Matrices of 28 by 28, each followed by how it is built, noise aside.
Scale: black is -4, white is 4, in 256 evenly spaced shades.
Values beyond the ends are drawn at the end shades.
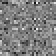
low rank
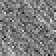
Toeplitz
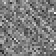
Toeplitz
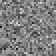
noise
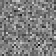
repeating columns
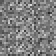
repeating rows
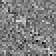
banded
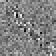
banded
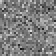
noise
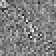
banded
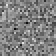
noise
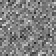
Hankel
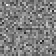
noise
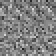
repeating columns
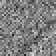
Hankel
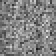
blocks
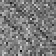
Toeplitz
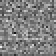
repeating columns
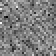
Toeplitz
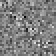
banded
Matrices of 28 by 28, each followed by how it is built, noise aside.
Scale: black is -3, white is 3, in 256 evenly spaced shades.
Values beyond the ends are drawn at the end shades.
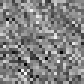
Toeplitz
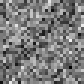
Hankel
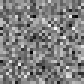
repeating columns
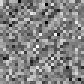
Hankel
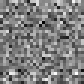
repeating columns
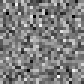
repeating columns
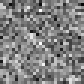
Toeplitz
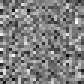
repeating rows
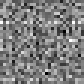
repeating columns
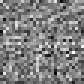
repeating columns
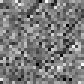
Hankel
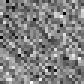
Toeplitz
